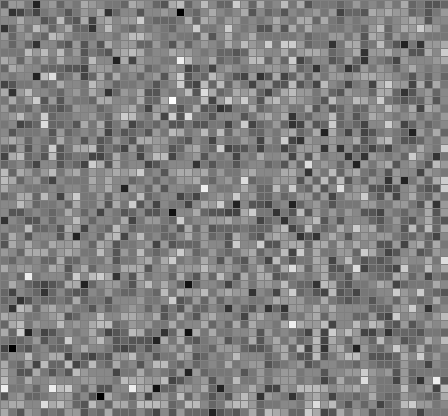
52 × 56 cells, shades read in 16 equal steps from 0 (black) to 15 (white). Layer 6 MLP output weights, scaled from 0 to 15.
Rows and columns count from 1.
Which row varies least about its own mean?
5
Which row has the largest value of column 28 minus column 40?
11
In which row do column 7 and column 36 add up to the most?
49
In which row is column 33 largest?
31
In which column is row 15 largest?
24
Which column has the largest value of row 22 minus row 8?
15
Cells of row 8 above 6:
40
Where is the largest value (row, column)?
13, 22
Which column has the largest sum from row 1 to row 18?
48
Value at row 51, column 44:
5
